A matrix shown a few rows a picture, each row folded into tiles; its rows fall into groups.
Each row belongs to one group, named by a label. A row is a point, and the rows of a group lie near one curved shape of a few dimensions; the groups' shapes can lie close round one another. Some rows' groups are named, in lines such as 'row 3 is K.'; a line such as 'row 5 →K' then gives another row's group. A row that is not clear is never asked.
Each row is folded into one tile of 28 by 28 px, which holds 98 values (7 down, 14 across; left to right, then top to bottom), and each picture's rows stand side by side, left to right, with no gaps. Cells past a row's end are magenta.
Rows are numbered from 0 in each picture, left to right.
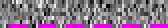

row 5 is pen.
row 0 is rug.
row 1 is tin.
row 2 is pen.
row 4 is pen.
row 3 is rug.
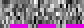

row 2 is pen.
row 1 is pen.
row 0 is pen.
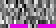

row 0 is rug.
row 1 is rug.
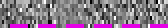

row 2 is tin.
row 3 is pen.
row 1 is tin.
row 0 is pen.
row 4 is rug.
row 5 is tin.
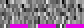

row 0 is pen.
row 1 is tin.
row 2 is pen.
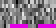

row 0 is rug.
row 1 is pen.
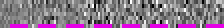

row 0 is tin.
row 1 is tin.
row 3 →pen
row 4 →tin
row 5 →rug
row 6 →tin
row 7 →pen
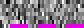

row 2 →pen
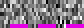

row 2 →tin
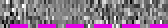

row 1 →rug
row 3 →rug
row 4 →tin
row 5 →rug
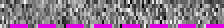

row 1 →tin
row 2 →pen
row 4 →tin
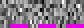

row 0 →pen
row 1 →pen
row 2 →pen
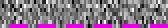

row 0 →rug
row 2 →rug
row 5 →tin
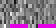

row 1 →tin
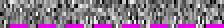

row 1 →pen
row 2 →rug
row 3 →tin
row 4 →rug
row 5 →pen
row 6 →pen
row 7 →tin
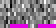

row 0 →pen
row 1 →rug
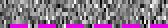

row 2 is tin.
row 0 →pen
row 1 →rug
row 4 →rug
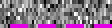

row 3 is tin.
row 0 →pen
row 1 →rug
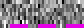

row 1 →pen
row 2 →pen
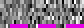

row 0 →rug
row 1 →tin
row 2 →tin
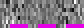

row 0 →pen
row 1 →rug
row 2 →tin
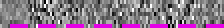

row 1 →tin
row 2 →pen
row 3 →tin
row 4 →pen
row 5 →pen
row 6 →tin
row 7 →tin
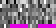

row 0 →pen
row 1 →rug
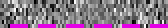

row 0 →pen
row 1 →rug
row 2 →tin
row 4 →tin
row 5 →rug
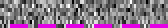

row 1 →pen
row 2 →rug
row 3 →pen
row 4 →tin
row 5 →pen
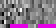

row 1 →rug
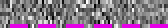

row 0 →pen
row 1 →rug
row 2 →pen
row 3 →pen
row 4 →rug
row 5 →tin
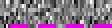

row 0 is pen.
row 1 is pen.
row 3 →pen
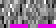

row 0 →tin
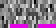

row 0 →tin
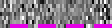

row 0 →pen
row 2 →tin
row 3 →rug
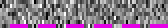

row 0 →pen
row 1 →rug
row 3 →rug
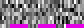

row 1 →pen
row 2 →tin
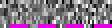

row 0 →pen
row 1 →tin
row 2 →pen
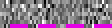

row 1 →rug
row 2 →tin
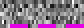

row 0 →pen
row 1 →rug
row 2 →rug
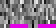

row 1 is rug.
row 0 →pen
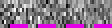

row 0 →pen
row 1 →tin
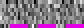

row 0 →rug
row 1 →pen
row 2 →tin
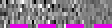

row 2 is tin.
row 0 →pen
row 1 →rug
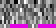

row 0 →tin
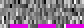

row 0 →tin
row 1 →tin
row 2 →tin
